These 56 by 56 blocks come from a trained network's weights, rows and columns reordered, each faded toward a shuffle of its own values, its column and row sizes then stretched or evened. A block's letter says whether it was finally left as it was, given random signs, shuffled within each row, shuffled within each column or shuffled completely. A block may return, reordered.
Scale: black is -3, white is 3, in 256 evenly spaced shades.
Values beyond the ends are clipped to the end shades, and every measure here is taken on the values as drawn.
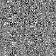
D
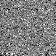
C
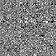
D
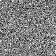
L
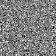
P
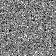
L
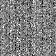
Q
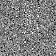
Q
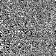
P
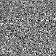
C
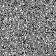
Q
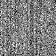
Q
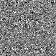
C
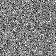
L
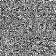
C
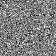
C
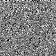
C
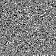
C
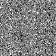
Q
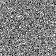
L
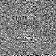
D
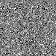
C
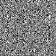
P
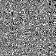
P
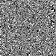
Q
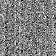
Q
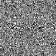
D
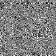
P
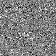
C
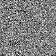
Q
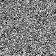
Q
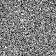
L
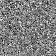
L
